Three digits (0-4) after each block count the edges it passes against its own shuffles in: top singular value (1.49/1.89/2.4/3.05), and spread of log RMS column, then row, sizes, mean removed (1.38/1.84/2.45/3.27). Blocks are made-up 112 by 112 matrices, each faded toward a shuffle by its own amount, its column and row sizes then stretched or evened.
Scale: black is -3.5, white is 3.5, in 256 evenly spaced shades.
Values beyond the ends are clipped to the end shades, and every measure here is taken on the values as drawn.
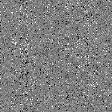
1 3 1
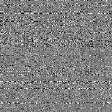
2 0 4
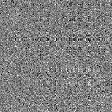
3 2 1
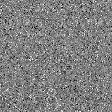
2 0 1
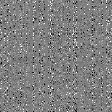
2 4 0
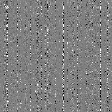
3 4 1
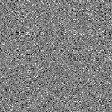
3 1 2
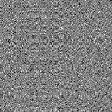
3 2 0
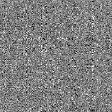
1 3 2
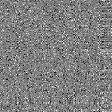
3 2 1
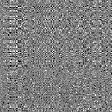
4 3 3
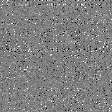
1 1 3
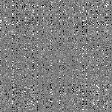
2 4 3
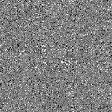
2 1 2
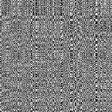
4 4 1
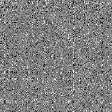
2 3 1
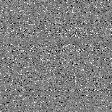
1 0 3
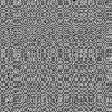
4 0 1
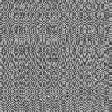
4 1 0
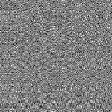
3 0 1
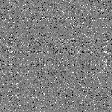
2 1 2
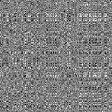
4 3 3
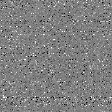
0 2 3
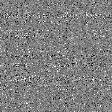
0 2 3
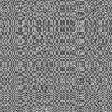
4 2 1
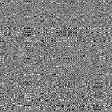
3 1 4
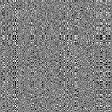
4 4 2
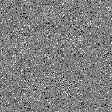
2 2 0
